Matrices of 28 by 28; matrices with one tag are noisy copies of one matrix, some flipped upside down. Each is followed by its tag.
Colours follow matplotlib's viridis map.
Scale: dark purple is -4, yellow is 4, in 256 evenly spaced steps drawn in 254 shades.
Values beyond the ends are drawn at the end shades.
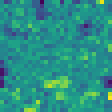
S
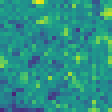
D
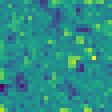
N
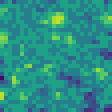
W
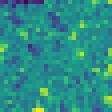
D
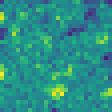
W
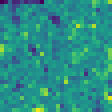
D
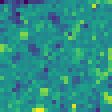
D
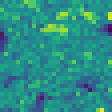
S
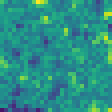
D
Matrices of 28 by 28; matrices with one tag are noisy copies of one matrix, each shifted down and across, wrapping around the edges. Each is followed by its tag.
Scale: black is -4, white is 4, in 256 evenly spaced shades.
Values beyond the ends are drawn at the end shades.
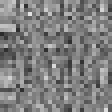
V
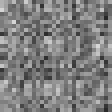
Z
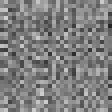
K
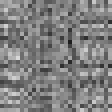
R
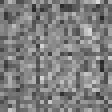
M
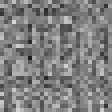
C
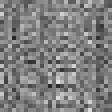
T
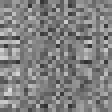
T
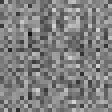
K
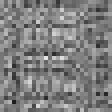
R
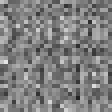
C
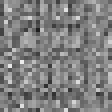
C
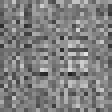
T
